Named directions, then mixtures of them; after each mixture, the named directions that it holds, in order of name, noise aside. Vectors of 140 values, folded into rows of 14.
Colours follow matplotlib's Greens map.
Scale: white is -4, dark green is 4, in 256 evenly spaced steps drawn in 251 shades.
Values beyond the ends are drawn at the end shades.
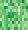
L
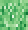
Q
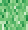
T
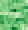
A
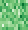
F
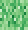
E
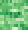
A.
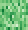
L, Q.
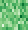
F.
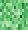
F, Q.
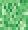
E, Q.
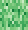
E, F, L.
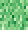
E, T.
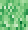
Q.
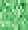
F.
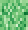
E, Q.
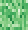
F, L, Q.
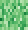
E, Q.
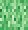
E.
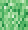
L, Q.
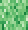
T.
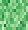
Q, T.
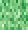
A, F, T.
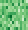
L, Q.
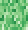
A, E, T.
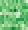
A, F.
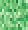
A, F, T.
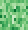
A, E, F.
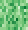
A, E, L.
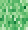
A, E, T.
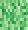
E, L, Q.
